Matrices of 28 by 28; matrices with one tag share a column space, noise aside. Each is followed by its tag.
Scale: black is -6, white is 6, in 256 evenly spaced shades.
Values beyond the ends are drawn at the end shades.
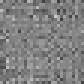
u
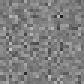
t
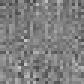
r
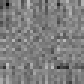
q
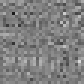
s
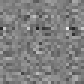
t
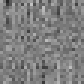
q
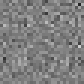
s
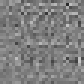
s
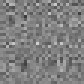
s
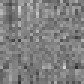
q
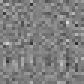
s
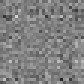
u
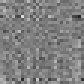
u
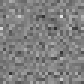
t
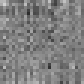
q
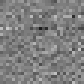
t
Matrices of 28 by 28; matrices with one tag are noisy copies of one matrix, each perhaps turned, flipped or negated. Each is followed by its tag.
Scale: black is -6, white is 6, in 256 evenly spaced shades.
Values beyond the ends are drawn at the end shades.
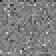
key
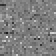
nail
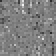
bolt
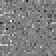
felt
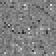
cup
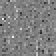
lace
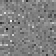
felt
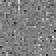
lace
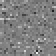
lace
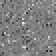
cup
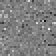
felt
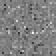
cup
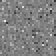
key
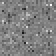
cup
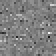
nail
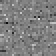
nail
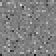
key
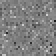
key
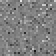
key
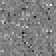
cup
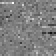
bolt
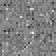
cup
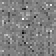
cup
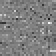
nail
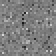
cup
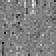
bolt
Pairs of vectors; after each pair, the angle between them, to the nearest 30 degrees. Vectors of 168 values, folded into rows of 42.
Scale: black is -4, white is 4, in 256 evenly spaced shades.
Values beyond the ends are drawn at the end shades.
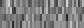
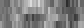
120 degrees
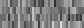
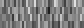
120 degrees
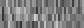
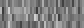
30 degrees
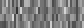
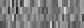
30 degrees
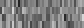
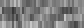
120 degrees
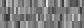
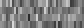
60 degrees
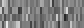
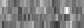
60 degrees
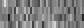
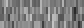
60 degrees
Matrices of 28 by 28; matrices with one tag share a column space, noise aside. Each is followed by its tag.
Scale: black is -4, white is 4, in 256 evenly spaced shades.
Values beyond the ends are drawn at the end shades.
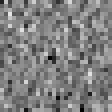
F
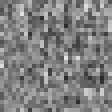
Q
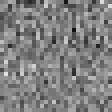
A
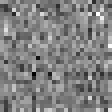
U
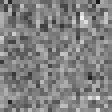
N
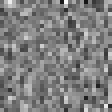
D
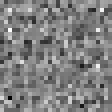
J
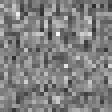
Q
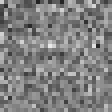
A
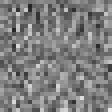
U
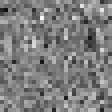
J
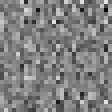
N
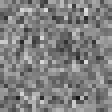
J
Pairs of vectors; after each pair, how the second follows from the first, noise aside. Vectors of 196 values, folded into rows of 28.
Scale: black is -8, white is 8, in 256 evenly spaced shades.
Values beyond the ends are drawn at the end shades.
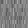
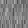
negated.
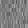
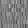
negated.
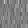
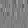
wrapped around, partly zeroed.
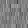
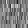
scaled up.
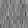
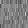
sign-scrambled.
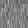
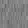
negated, shrunk.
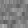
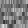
scaled up.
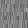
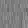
negated, shrunk.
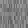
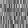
scaled up.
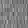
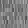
negated.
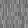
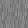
negated, shrunk.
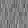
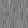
reversed, shrunk.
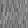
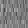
negated.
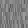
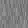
reversed, shrunk.
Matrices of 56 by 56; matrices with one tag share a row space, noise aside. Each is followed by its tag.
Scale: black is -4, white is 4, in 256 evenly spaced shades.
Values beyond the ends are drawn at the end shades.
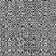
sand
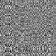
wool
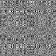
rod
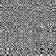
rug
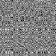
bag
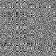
rod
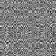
rug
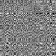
rug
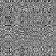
wool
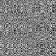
rug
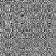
wool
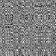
bag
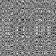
bag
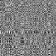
wool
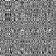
wool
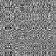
wool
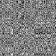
bag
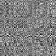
rug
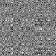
bag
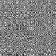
rod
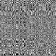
rod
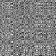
bag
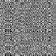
wool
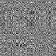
rod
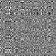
wool
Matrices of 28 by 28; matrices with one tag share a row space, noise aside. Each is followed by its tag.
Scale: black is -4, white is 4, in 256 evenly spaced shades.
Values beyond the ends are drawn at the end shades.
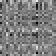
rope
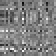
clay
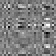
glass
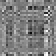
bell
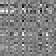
clay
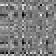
clay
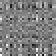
rope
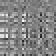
clay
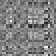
bell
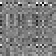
rope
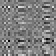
glass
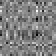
rope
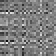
clay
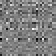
rope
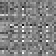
clay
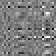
glass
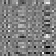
glass
